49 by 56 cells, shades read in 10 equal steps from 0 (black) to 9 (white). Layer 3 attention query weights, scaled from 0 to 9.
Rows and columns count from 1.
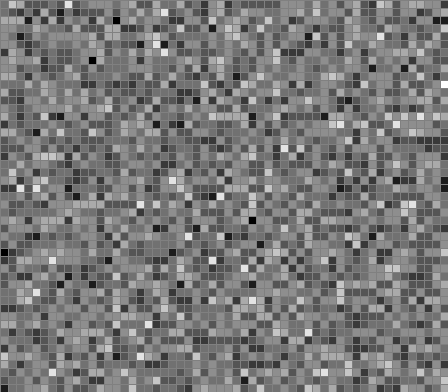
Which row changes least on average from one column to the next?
18
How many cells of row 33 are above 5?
9
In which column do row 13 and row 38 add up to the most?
32
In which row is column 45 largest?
31
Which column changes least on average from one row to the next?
30
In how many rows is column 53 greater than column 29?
18
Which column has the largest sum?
35
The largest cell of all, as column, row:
56, 11
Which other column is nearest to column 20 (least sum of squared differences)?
48
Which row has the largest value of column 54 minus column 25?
13
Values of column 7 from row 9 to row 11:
3 3 5
